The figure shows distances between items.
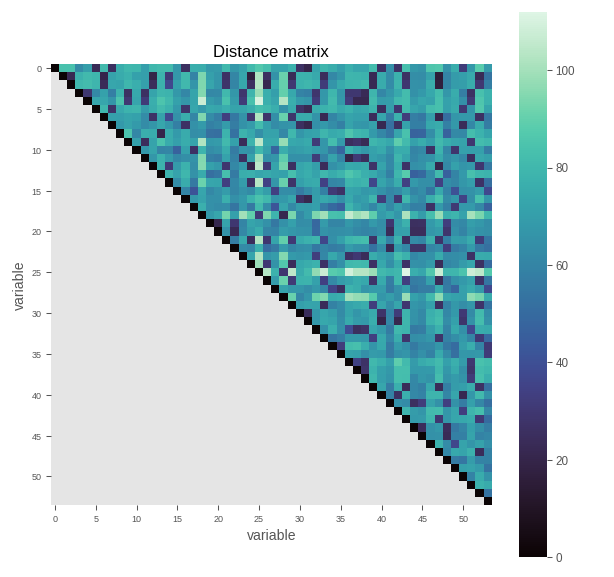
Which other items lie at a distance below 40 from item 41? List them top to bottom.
19, 20, 22, 44, 45, 48
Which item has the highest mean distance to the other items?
25
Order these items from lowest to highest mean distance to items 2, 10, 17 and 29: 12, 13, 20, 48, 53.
12, 53, 48, 20, 13
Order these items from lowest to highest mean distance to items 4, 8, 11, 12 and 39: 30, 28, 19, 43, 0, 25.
43, 19, 30, 0, 28, 25
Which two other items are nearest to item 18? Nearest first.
28, 25
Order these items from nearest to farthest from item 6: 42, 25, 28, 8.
8, 42, 28, 25
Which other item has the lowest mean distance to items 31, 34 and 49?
15
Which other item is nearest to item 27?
35
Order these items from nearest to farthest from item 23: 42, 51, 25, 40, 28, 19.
51, 19, 40, 42, 28, 25
